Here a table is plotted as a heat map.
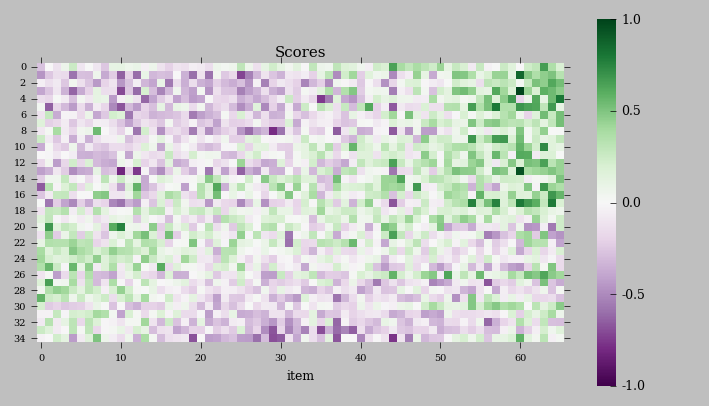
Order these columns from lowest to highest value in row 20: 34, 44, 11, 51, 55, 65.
51, 34, 55, 11, 65, 44
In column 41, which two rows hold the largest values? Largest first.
5, 17
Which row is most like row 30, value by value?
7
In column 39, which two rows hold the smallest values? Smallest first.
33, 4
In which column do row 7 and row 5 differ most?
44
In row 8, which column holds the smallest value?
29
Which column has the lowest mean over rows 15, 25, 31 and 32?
56
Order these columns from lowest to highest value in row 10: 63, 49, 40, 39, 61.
49, 40, 61, 39, 63
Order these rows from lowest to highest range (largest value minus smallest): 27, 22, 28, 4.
28, 22, 27, 4
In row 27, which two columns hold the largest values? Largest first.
1, 63
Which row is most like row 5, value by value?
17
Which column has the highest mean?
63
